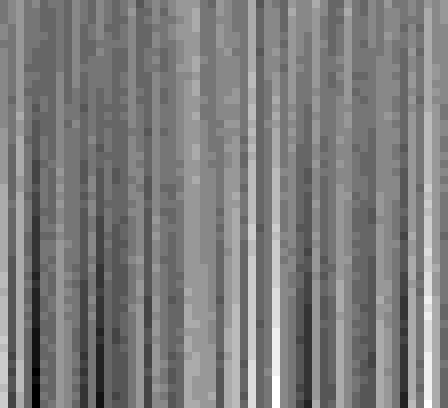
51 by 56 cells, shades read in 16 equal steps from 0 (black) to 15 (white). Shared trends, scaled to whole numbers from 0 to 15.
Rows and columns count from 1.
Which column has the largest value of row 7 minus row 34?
13
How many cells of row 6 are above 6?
45
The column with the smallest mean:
5
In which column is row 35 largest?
54
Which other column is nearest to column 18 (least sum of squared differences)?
27
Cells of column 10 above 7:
12
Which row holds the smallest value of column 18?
1
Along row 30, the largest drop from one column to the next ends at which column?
33
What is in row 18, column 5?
5
